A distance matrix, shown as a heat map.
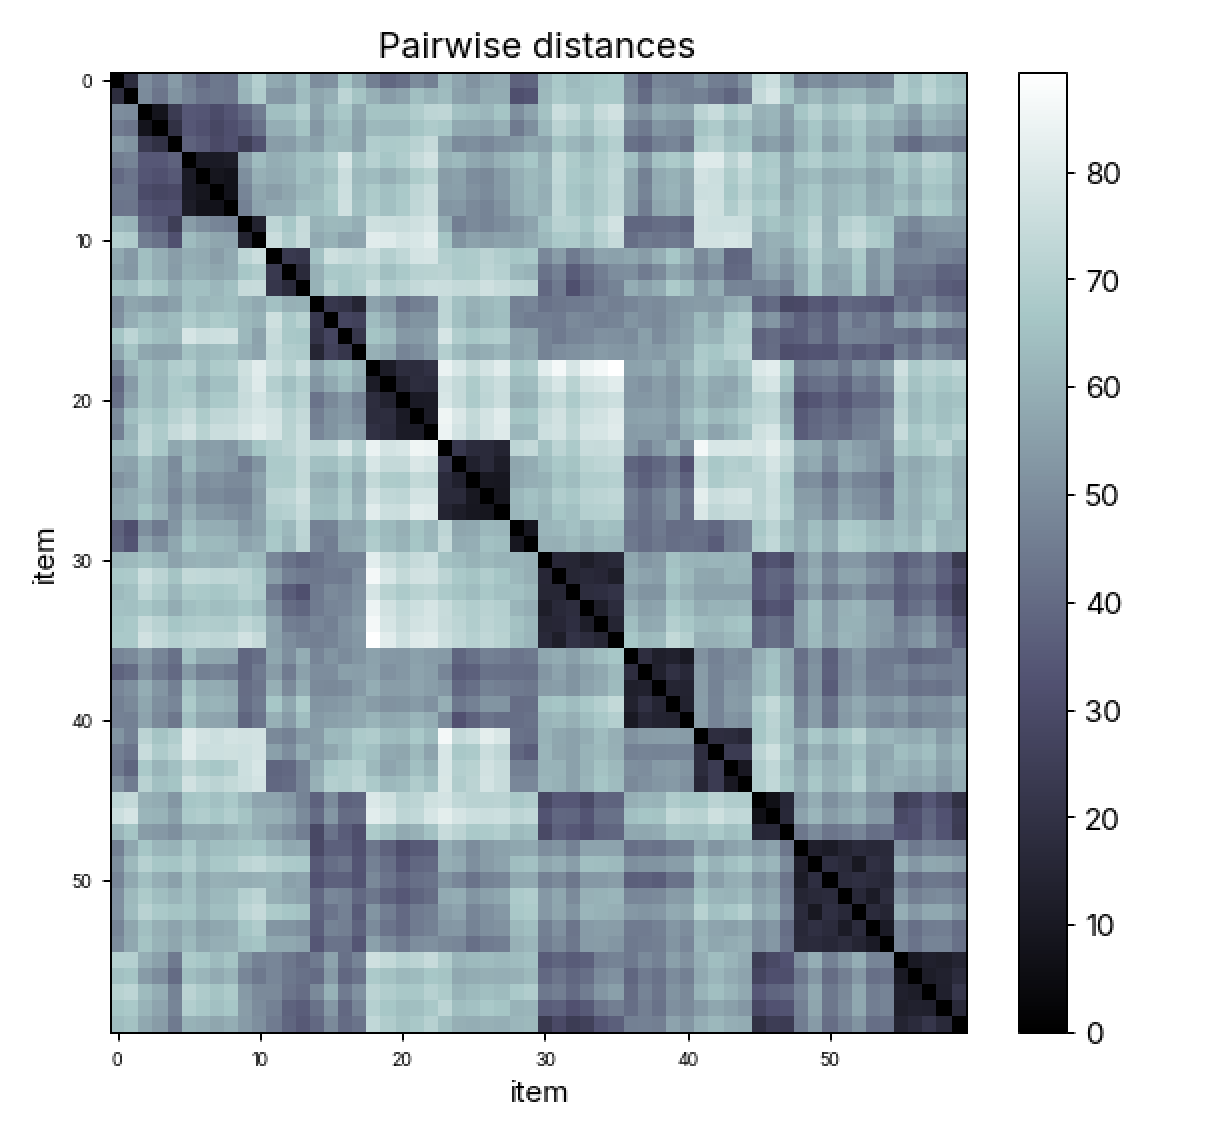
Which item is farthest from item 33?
18
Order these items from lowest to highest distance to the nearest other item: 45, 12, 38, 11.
45, 38, 12, 11
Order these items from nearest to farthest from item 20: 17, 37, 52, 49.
49, 52, 17, 37
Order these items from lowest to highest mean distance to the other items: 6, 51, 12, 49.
51, 49, 12, 6
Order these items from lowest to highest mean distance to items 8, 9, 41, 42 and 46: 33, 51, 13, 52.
33, 13, 51, 52
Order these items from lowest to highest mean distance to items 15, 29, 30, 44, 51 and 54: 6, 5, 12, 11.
12, 11, 6, 5
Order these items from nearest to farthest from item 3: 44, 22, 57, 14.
14, 57, 44, 22
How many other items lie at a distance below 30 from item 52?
6
